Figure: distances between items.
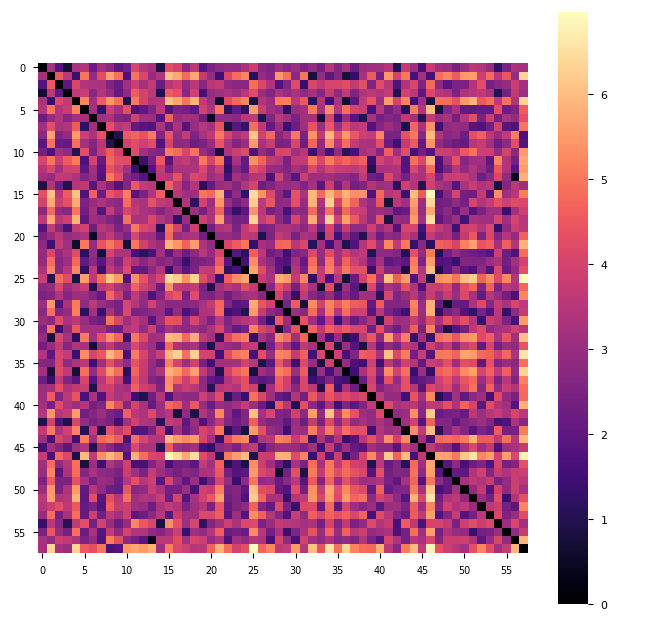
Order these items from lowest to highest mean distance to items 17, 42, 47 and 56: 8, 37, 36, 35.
35, 37, 8, 36
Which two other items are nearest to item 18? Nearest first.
41, 16
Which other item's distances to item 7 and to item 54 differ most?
43
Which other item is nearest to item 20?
6
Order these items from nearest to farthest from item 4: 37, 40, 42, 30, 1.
1, 37, 40, 30, 42
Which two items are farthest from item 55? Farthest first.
46, 25
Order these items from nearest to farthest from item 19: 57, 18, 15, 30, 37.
37, 30, 57, 18, 15
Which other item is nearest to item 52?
30
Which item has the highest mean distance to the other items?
57
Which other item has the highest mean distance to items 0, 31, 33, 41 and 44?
15
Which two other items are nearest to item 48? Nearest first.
28, 31
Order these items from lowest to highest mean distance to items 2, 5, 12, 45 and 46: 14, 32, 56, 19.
14, 56, 19, 32
